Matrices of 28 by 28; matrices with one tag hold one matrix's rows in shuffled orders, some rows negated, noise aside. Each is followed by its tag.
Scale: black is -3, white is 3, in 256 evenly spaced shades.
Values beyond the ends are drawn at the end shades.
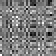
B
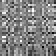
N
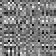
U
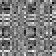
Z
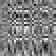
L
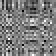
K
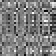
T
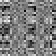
Z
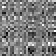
N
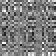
N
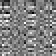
Z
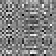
K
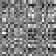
N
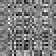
L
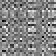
N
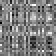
B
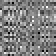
U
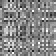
U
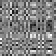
B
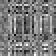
L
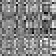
T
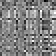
T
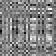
B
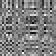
K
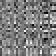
T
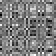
B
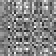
L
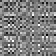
U
